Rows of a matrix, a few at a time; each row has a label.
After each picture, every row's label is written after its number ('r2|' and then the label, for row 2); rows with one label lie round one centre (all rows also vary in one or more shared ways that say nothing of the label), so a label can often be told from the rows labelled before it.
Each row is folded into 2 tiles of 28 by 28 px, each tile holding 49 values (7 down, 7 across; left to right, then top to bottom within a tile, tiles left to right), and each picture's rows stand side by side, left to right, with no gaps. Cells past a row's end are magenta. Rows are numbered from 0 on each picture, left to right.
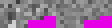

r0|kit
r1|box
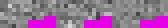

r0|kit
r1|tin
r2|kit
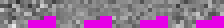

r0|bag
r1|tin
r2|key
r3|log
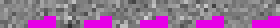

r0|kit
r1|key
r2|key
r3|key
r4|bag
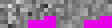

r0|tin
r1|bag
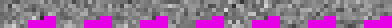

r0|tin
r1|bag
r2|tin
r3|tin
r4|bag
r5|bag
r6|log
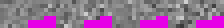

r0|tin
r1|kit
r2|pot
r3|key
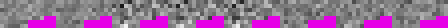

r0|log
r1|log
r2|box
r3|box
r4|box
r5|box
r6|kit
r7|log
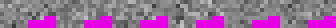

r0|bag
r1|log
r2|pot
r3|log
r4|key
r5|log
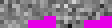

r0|bag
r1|bag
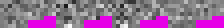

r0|log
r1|box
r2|key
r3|key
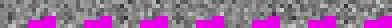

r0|kit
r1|pot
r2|log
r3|log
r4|bag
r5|box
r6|pot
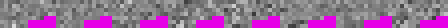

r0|tin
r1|tin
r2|bag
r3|key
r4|tin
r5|log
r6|log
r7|kit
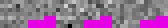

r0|key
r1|kit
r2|kit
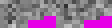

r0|log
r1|box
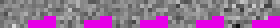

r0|tin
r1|box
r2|key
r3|log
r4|log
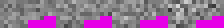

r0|key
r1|pot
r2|kit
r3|tin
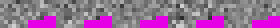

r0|key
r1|kit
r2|box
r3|bag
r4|tin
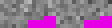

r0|kit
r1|box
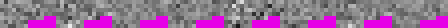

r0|box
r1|tin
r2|kit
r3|log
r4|bag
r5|log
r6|tin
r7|kit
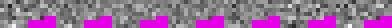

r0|box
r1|key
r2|key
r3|kit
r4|log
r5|key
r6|box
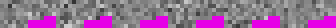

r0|log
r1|kit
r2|box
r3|tin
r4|log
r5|key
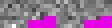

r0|tin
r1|box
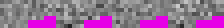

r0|tin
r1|log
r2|box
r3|kit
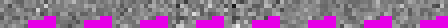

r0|pot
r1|pot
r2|key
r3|bag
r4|box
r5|log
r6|key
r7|tin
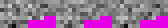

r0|log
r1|box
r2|bag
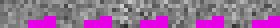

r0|tin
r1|log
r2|kit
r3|tin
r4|tin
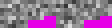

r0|key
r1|bag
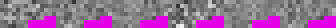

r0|box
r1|kit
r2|kit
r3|key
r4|log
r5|kit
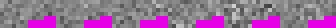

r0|bag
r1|log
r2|pot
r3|key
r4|tin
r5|pot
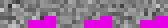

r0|tin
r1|bag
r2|pot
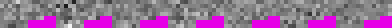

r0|pot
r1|box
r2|tin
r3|log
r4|box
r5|box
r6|log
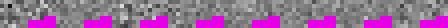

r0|pot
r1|box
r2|key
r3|tin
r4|kit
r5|box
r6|log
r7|log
